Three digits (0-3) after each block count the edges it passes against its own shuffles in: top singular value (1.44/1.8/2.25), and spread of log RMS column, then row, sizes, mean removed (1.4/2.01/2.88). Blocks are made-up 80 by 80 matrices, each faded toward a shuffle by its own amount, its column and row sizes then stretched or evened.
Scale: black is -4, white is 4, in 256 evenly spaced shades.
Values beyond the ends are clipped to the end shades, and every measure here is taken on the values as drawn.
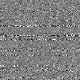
2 1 3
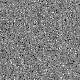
1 0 0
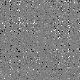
1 2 2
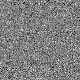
0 0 1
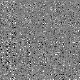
0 2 2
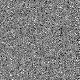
1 1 0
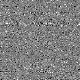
2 0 2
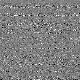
0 0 3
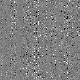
0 3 1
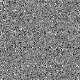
0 2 2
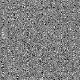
2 2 0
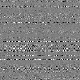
3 0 3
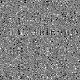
2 1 1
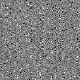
2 2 0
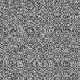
3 0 2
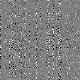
0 3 2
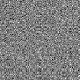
3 1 0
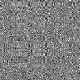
3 1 0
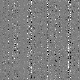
1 3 0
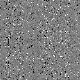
0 2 0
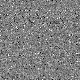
0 0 1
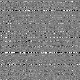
2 1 3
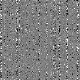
0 3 1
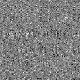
2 0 1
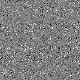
0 1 2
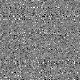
2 1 2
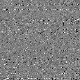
0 1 2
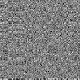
3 0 1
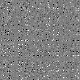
1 2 2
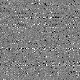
2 1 2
